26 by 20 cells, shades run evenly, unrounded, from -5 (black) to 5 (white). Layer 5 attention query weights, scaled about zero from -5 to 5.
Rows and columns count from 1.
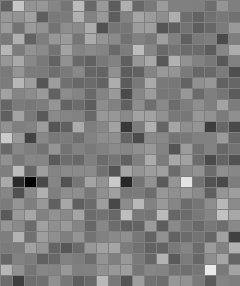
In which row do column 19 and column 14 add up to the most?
20
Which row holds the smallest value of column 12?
13
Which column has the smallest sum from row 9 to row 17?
11
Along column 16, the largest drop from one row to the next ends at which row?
18
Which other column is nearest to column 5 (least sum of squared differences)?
17
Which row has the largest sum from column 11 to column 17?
16
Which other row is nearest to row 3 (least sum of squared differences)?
5
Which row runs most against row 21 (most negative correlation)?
24
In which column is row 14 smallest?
15
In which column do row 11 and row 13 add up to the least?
3
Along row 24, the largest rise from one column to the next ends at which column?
14
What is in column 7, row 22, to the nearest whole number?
1
